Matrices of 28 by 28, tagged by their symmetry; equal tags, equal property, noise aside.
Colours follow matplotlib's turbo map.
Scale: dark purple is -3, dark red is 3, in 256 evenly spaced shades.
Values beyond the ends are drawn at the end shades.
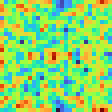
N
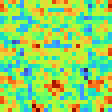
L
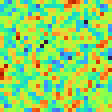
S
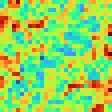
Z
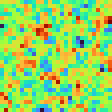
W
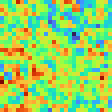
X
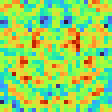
L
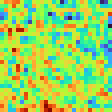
X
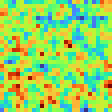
X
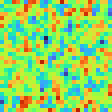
Z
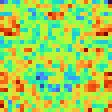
L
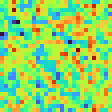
W
